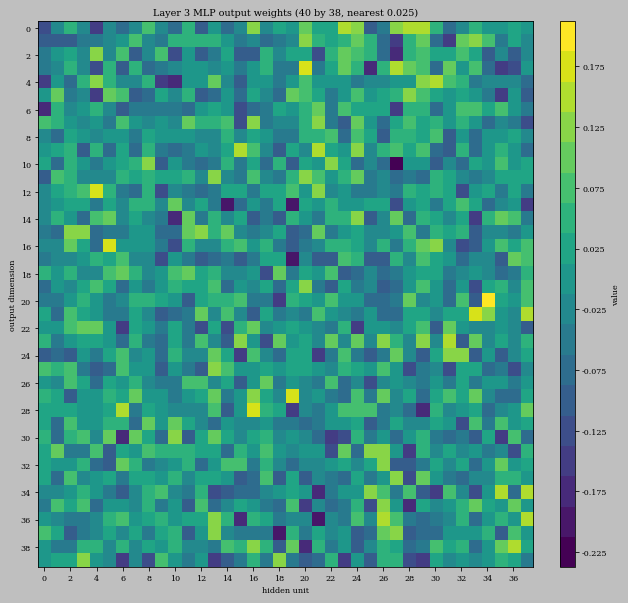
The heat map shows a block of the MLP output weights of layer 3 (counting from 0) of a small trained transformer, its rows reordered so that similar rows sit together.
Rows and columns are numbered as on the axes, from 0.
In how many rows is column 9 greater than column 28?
14
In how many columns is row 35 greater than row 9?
15
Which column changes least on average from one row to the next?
8
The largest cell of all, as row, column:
20, 34
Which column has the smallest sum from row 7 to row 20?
33
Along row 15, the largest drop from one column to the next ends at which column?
4
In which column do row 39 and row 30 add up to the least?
6
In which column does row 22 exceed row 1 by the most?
31
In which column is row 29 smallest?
32
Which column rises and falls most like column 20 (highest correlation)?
28
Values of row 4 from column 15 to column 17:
-0.1 0 0
